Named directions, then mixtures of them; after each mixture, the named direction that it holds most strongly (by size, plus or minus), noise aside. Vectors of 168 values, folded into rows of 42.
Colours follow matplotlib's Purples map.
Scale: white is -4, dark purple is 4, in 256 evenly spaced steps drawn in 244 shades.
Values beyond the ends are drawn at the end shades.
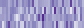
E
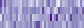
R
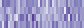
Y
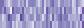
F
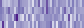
Y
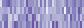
Y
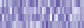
R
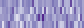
E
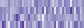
E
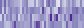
R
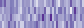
E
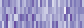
Y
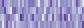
F
